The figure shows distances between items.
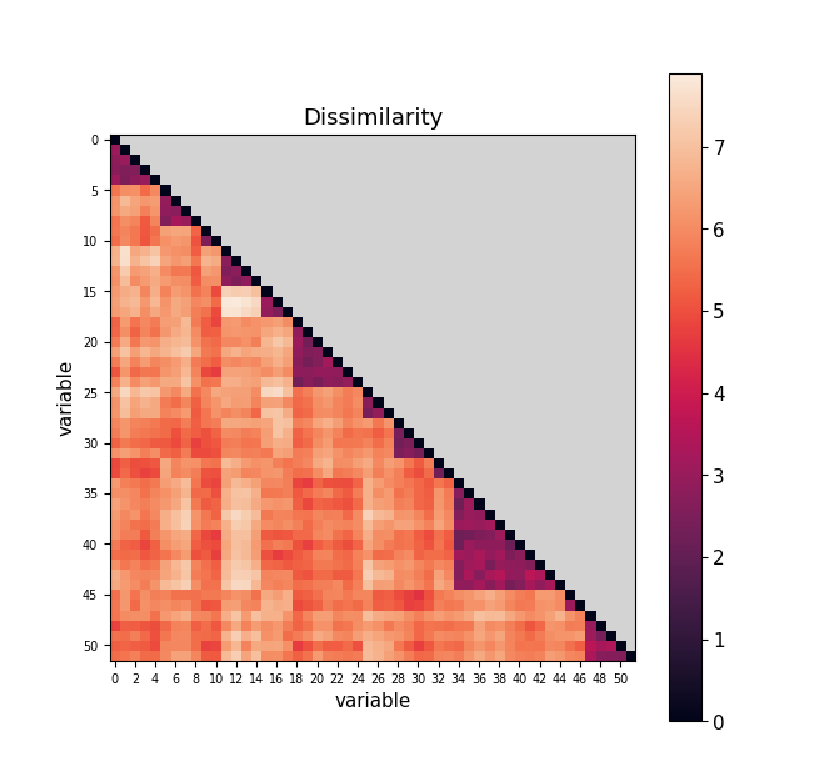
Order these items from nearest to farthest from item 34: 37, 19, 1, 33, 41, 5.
37, 41, 19, 33, 1, 5
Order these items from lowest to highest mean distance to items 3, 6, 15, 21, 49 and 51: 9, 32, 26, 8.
8, 9, 32, 26
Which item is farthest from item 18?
7
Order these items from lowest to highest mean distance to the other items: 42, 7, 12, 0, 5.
42, 0, 5, 7, 12
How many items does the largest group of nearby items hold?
11
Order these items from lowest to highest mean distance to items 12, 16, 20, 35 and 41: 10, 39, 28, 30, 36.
39, 36, 10, 30, 28
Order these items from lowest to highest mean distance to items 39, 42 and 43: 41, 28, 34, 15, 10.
34, 41, 10, 15, 28
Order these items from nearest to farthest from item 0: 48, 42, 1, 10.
1, 48, 10, 42
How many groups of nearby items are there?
12
